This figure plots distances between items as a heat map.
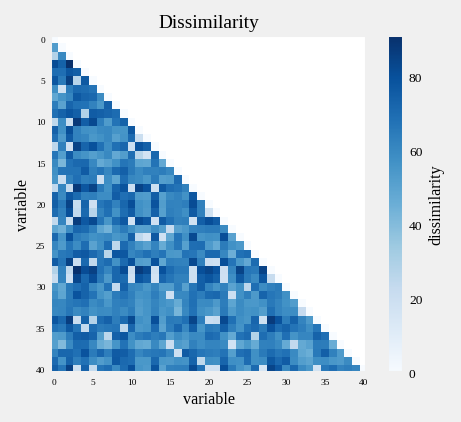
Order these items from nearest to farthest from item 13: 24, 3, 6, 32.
32, 6, 24, 3
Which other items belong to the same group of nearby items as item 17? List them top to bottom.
1, 6
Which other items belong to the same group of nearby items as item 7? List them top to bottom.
26, 36
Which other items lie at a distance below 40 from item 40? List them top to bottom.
3, 5, 20, 21, 27, 34
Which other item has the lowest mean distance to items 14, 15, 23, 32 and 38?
37
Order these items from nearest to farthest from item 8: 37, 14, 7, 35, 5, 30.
30, 14, 37, 5, 35, 7
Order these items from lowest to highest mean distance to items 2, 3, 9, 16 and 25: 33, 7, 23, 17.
33, 23, 17, 7
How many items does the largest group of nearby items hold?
8
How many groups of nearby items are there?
11
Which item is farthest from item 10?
3
